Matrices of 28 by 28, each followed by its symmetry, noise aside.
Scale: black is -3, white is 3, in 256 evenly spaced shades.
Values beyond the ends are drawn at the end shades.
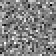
no symmetry.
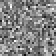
same after a half turn.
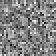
symmetric across the other diagonal.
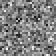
symmetric.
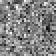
mirrored top to bottom.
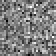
mirrored top to bottom.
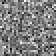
no symmetry.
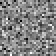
mirrored top to bottom.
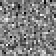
antisymmetric.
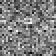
mirrored left to right.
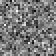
symmetric.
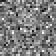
mirrored left to right.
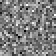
no symmetry.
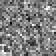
symmetric across the other diagonal.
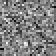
same after a half turn.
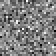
symmetric across the other diagonal.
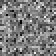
mirrored top to bottom.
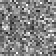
mirrored top to bottom.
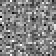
mirrored top to bottom.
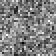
same after a half turn.
